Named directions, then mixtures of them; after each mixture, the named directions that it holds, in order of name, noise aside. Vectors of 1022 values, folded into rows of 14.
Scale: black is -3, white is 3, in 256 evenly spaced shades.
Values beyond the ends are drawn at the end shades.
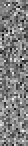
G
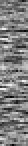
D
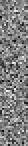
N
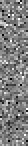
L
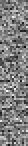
D, N.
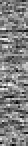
D.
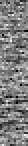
D, L.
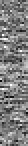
D, L.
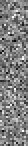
G, N.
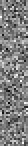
L, N.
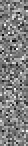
G, L, N.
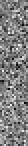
G, N.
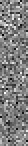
L, N.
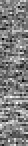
D, G, L.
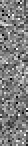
L.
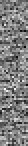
D, N.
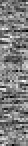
D.
